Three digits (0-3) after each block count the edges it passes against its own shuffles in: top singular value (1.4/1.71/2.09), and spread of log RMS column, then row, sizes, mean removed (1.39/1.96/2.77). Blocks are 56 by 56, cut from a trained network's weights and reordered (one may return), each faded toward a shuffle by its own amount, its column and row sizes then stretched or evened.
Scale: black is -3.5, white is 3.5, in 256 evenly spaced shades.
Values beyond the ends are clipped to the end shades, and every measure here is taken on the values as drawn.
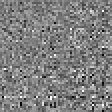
1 2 2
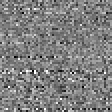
0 0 3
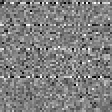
3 0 2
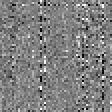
1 3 1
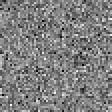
1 1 1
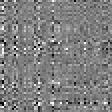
3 3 2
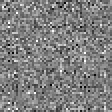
0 2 2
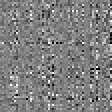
0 3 2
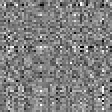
3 2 2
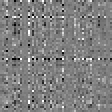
3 3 2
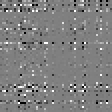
3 3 3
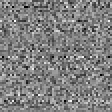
0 0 3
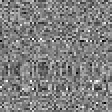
3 0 2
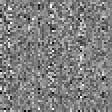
0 3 1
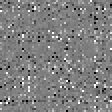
0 2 1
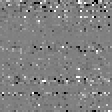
0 1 3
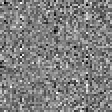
1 2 1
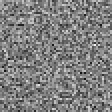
2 0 0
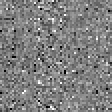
0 2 1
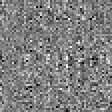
1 2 1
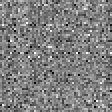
1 1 2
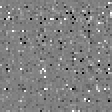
0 1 2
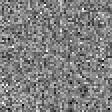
0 1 0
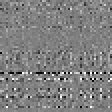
3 2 3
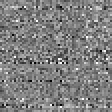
0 1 3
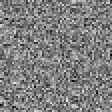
2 0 0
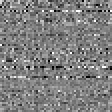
0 0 3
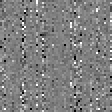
0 3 0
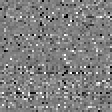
2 0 2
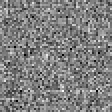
1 0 0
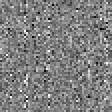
0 2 0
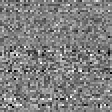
1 0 3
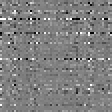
2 2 3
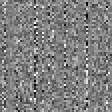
0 3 0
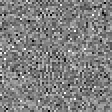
2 0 0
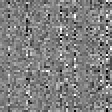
1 3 1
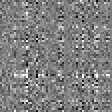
3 3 2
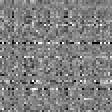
2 1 3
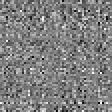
2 2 3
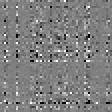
2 3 3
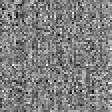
2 0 1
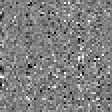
1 2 1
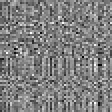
3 1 1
